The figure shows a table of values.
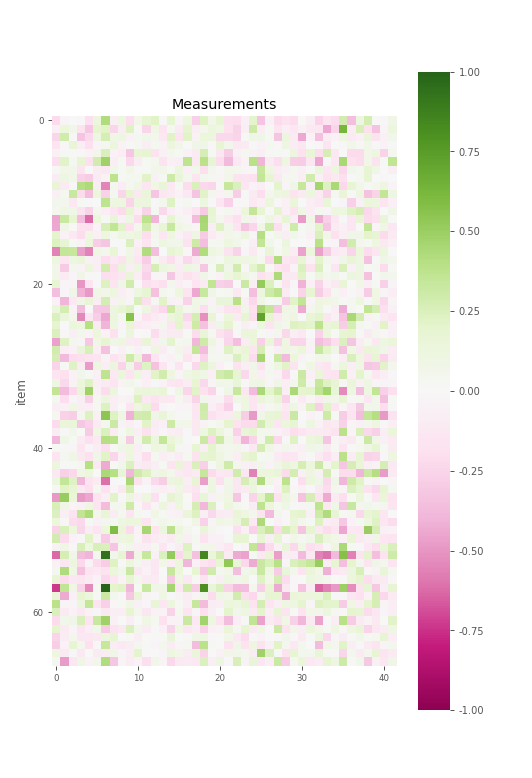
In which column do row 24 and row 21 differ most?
18
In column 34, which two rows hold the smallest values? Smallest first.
57, 53
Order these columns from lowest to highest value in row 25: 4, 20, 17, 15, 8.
8, 20, 15, 17, 4
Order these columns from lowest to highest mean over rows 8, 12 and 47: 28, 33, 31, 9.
33, 31, 28, 9
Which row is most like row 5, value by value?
61
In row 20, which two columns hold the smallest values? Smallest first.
3, 30
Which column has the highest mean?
25
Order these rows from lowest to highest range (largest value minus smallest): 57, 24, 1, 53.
1, 24, 53, 57
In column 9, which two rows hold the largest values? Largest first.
24, 44
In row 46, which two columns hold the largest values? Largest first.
1, 26
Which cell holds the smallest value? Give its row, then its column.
57, 0
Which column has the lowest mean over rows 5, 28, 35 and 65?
37
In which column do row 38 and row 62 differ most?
6
